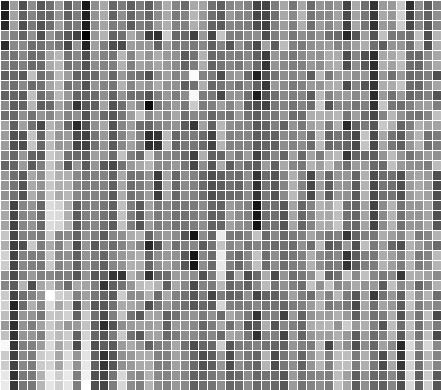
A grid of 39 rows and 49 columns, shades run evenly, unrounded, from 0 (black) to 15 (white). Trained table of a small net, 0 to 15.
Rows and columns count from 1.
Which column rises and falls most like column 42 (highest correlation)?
30
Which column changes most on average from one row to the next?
22
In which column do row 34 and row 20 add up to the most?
6
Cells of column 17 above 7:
22
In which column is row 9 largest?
45
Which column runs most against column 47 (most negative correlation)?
18
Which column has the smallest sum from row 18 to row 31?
2
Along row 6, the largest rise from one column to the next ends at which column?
43
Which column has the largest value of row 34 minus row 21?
10
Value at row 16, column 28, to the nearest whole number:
9
